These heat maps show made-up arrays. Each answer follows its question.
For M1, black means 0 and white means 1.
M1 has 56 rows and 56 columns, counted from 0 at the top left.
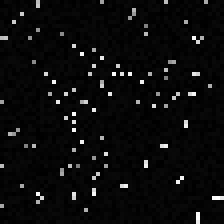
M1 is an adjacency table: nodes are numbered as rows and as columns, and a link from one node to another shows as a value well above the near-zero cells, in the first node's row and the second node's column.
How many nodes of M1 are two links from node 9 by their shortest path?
5
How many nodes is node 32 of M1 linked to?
2
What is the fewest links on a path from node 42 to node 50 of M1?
7
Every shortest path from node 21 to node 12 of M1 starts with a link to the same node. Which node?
node 25
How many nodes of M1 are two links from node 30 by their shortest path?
9
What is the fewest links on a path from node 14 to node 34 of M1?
2
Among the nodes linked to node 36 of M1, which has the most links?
node 41
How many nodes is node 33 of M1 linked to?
2
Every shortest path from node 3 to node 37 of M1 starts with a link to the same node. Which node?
node 5
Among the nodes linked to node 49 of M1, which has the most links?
node 18
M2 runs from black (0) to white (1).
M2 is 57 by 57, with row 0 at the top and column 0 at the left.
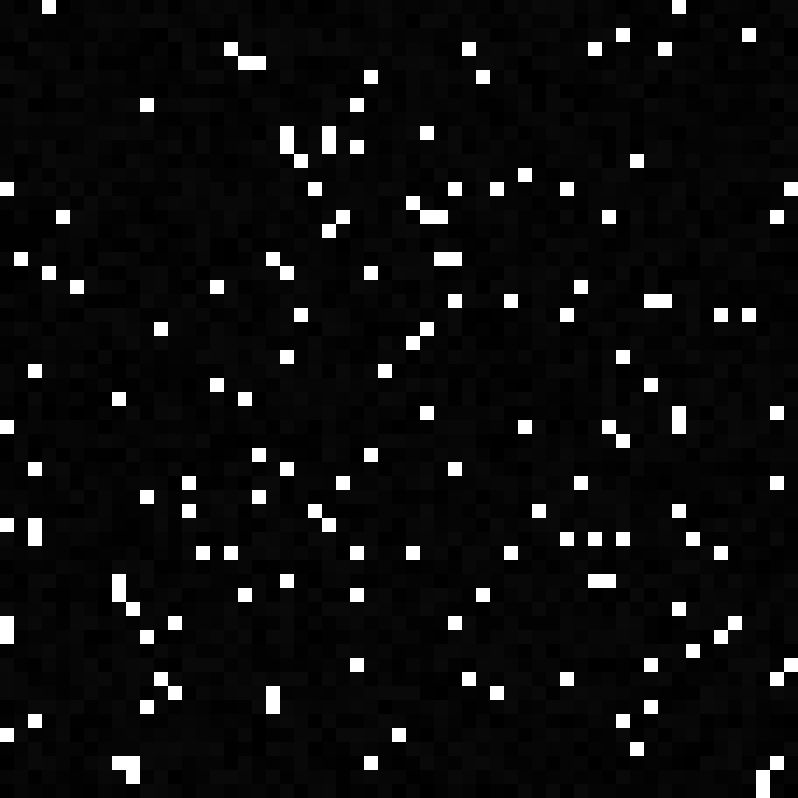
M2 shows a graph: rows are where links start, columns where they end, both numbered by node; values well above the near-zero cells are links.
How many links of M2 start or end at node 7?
2
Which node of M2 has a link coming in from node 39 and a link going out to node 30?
node 29
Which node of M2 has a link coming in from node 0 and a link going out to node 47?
node 3
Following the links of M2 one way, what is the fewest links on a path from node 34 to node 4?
4
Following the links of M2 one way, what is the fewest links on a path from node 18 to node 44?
2
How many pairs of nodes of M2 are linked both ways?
3
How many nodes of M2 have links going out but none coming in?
3
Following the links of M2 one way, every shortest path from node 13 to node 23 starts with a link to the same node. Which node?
node 35
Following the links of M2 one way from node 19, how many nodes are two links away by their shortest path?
9
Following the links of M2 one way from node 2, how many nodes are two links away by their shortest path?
5
